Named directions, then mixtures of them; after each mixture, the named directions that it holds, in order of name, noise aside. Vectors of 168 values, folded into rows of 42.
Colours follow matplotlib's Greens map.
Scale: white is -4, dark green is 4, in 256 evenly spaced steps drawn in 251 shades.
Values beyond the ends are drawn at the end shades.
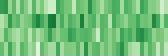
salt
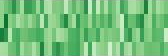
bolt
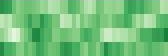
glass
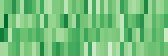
bolt.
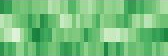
glass.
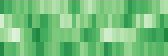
glass.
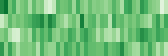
glass, salt.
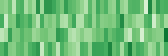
bolt, salt.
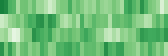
glass, salt.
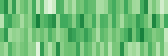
bolt, salt.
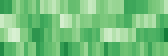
glass.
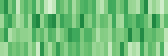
bolt, salt.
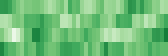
glass.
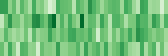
salt.
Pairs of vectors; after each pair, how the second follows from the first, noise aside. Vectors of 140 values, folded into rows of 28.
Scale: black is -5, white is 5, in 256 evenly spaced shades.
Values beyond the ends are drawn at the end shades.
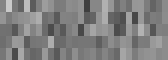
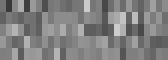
negated.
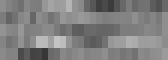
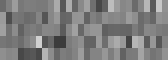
sign-scrambled.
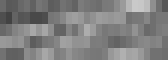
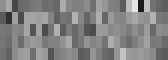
sign-scrambled.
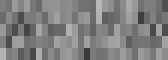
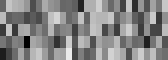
reversed, scaled up.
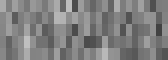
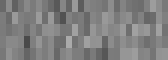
negated, shrunk.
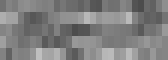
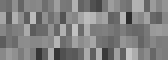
sign-scrambled.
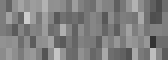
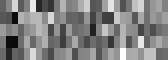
reversed, scaled up.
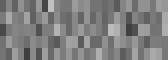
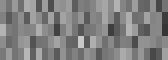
negated.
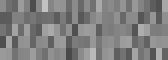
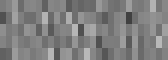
wrapped around, negated, partly zeroed.
